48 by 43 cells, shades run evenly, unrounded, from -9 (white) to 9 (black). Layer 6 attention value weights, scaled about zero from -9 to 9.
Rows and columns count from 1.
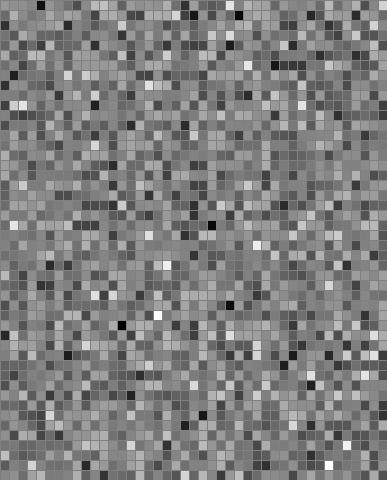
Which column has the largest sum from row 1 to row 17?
33
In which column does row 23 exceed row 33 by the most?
24
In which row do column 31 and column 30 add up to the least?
11
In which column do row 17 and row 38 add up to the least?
41
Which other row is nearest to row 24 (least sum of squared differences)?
15
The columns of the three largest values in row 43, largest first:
21, 35, 5
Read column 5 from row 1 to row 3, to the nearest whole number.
8 0 -1
